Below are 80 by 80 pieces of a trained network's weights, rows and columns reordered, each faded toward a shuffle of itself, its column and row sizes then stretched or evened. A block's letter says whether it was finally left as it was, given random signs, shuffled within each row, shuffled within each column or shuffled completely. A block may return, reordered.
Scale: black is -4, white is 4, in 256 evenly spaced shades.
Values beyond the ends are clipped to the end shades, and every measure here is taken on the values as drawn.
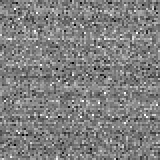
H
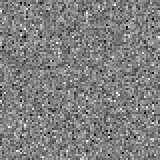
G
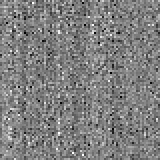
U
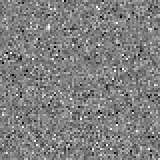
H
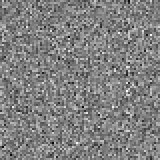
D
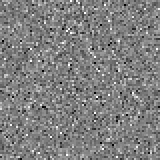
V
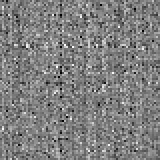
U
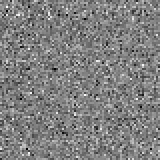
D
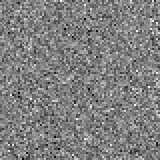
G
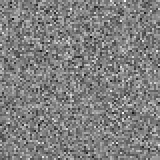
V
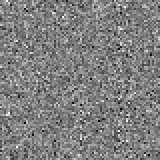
G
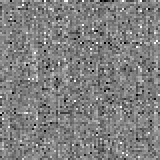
U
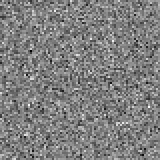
V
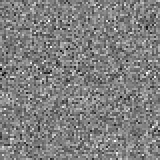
H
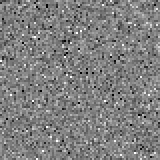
V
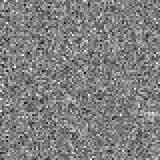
G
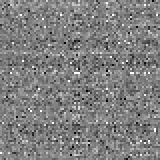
U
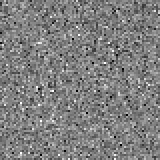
V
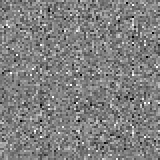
D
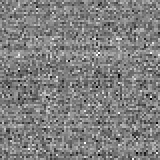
U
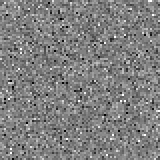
V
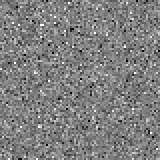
V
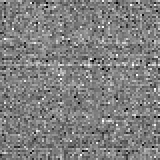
U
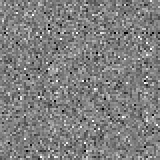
D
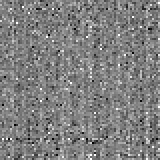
U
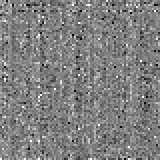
U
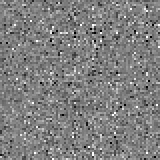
D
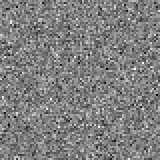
V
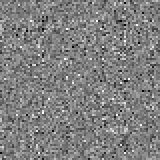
D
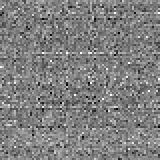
U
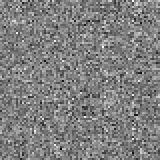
U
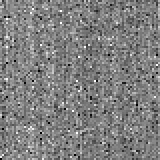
G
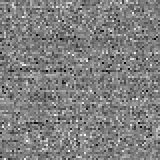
H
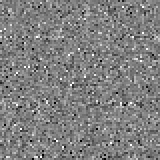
H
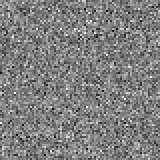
H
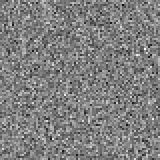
V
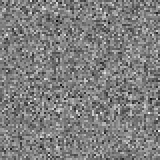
D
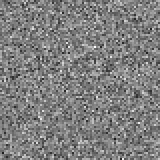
H
